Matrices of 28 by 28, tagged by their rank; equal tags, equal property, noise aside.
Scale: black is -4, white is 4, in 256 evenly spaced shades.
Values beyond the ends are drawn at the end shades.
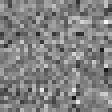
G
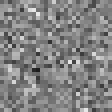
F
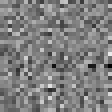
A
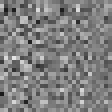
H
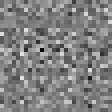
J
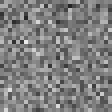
F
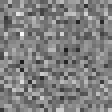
A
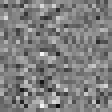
G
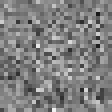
F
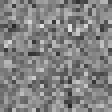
F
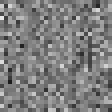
J
